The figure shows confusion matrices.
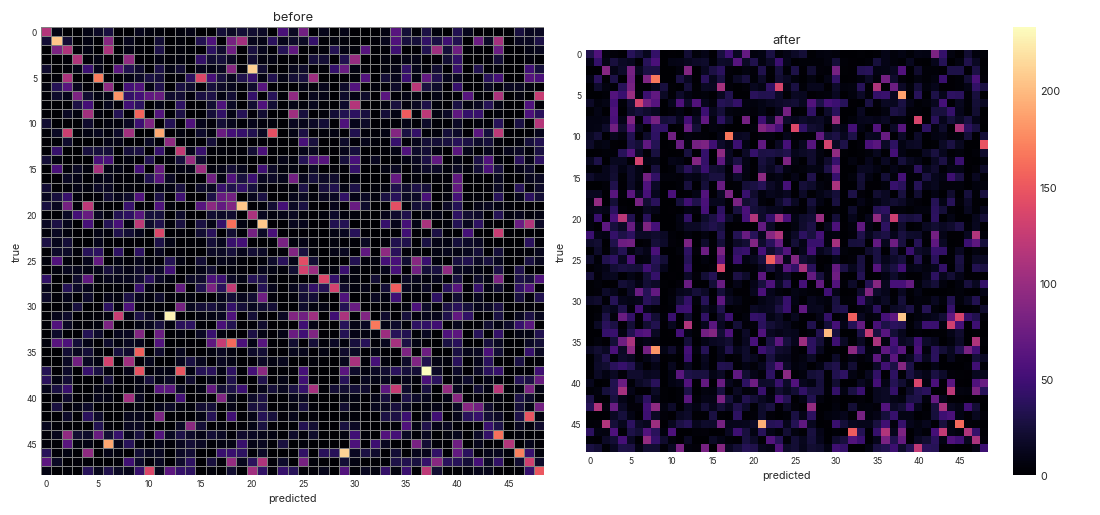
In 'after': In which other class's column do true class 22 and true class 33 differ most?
44
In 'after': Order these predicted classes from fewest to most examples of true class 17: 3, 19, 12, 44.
12, 44, 19, 3
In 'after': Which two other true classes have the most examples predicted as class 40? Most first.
8, 48
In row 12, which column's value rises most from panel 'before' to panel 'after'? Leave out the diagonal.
30
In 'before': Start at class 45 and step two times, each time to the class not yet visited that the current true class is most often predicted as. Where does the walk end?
36
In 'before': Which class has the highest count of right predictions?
37
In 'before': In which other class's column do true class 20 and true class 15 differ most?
5
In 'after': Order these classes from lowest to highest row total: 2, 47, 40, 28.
2, 28, 47, 40
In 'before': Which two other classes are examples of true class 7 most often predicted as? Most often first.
48, 44
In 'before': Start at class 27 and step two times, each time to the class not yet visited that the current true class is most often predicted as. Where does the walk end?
2
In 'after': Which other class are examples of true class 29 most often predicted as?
34
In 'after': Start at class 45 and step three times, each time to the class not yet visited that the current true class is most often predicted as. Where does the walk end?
24
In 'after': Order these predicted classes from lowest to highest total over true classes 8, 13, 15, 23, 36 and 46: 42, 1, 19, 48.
48, 1, 19, 42
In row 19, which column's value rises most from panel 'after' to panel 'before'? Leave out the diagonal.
34
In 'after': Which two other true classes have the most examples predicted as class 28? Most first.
20, 10
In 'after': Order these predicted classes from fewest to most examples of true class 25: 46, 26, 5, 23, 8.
46, 26, 8, 5, 23
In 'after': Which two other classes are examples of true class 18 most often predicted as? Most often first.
1, 6
